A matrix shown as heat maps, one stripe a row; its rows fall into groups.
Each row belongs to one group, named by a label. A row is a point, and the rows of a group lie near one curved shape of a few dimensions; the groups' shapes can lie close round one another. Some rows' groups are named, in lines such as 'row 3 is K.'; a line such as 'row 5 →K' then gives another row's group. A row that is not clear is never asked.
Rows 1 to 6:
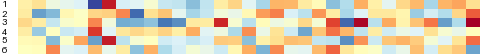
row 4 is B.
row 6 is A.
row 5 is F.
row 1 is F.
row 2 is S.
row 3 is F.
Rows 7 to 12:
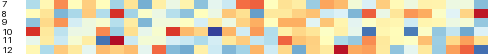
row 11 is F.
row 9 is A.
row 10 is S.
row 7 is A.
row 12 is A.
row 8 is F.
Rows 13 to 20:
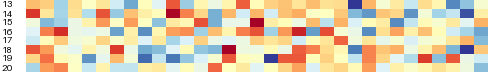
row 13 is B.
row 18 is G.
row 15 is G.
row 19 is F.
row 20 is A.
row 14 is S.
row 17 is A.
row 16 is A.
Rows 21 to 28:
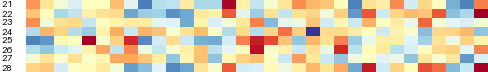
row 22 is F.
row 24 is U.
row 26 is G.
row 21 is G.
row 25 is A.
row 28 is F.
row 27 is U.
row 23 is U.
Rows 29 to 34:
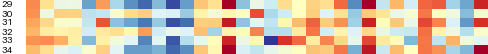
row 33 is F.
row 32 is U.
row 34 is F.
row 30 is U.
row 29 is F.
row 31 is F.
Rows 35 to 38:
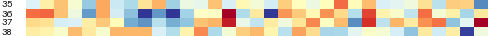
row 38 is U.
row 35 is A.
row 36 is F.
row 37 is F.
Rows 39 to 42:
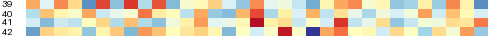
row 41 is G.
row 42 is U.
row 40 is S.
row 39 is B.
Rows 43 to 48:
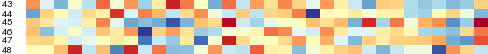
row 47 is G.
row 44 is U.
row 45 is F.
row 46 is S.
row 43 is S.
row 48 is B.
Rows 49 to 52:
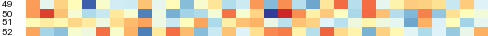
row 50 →F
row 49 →U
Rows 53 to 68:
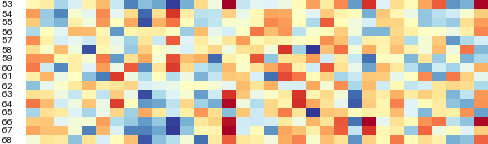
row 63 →G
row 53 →F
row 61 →F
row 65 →U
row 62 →A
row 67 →F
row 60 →S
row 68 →G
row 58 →U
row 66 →F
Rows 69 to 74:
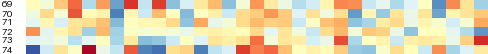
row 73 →G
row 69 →B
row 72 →B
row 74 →A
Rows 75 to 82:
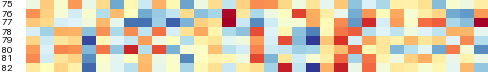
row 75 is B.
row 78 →B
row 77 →F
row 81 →U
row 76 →G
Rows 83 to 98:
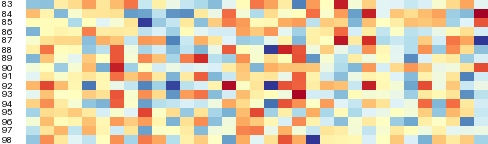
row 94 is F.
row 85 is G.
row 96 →U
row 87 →A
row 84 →F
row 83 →A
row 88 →F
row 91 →U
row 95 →S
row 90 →F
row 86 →A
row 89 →U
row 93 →U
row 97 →A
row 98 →U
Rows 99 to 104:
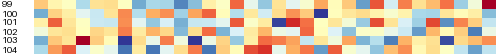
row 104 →A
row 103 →B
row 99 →F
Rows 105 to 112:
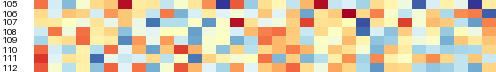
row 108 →B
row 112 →S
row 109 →B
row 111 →U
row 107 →G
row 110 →S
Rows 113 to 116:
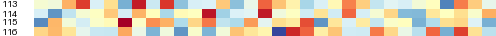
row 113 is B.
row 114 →G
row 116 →F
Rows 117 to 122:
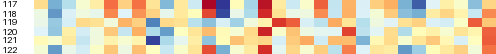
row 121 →G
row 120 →G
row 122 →G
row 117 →G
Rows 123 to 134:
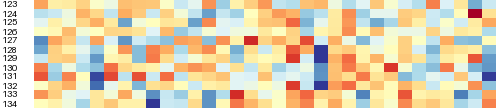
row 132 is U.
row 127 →A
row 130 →B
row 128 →U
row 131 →B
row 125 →B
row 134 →G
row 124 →S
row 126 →A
